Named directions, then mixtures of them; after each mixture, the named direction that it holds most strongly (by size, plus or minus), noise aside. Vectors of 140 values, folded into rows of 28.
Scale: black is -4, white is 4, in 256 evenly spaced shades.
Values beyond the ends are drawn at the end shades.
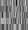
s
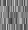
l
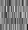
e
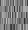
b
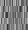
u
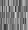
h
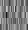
e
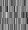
h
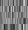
b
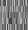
l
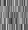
l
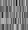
s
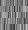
b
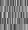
b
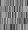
b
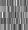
s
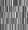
u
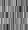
u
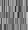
h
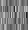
h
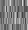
e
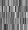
h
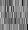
e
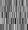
e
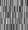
b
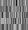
s
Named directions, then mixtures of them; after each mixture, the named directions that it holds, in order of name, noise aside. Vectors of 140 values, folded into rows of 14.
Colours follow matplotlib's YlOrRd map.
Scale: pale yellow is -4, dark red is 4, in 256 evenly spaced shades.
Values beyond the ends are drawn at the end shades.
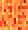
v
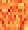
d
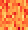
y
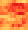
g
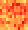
d, g, y.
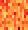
y.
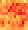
d, g.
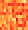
g, v.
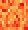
d.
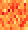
d, g, v.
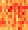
d, g, v.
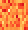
d.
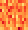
d, v, y.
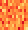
d, y.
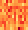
d, v, y.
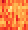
d, g, v.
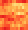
g.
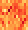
d, g.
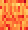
g, v, y.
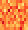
d.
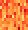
y.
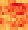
g.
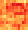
g, y.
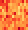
g, y.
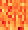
d, v, y.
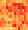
g, v, y.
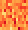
v, y.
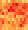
d, g.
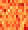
d.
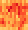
d, g, v.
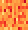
v.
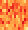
d, g, y.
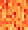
y.
